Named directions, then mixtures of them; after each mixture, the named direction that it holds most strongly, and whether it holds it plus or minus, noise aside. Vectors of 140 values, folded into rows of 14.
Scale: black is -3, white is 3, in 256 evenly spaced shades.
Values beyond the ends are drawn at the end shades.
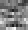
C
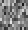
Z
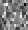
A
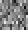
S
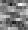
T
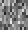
Z, plus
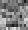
C, plus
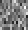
S, minus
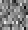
S, plus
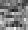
C, plus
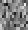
A, minus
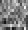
S, minus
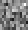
A, minus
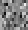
A, minus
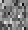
Z, plus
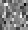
A, plus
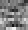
C, plus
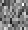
Z, minus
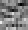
C, plus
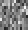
Z, plus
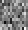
Z, minus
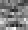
C, plus
